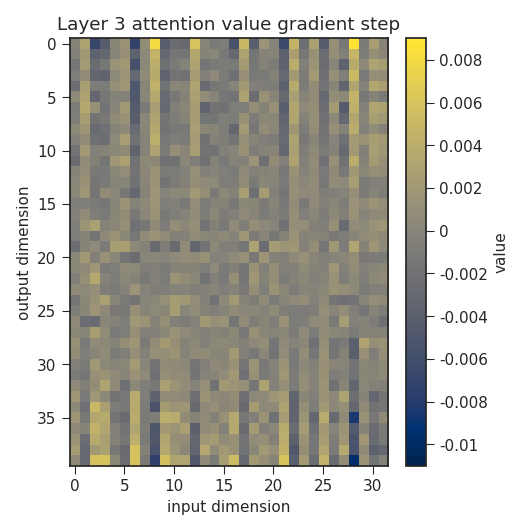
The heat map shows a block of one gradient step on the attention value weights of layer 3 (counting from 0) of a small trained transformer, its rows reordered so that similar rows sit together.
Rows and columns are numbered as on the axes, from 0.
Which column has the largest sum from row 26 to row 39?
6
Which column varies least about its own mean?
7
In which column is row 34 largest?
2
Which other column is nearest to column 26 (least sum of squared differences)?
20
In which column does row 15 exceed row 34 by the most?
8
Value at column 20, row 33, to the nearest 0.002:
0.002
